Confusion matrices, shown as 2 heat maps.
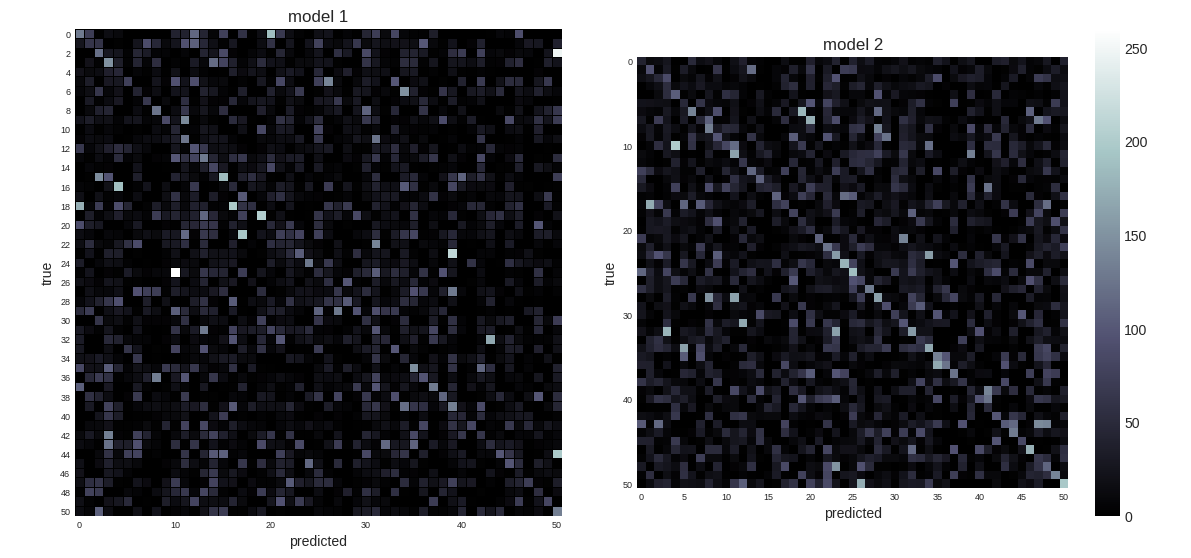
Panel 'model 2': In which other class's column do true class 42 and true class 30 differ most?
35
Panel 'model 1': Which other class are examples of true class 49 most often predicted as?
21
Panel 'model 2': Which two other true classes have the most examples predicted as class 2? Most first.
43, 23
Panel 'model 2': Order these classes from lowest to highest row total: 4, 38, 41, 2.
41, 4, 38, 2
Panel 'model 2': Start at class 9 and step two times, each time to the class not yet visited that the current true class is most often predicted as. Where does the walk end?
33
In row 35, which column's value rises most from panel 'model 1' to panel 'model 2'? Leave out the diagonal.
5
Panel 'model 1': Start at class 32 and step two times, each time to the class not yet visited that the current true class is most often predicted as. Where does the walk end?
3
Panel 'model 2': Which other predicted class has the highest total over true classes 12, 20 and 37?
23
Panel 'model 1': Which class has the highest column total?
31
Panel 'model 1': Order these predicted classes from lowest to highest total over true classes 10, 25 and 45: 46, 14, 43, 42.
43, 42, 46, 14
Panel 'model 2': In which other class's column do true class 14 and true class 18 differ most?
32
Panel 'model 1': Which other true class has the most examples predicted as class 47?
41
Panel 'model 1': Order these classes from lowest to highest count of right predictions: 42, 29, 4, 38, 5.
4, 42, 5, 29, 38
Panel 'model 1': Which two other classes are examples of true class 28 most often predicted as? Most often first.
16, 4
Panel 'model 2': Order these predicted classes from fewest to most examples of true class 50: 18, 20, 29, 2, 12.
29, 2, 18, 20, 12
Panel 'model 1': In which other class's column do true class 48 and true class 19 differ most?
29
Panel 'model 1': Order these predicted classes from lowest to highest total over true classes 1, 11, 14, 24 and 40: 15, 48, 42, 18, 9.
18, 9, 48, 15, 42
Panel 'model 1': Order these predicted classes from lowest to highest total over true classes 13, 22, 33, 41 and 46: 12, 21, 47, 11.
47, 12, 21, 11
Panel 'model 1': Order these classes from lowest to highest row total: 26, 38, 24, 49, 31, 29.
26, 24, 49, 38, 31, 29
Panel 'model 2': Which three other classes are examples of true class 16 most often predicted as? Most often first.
24, 25, 19
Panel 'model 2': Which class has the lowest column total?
15
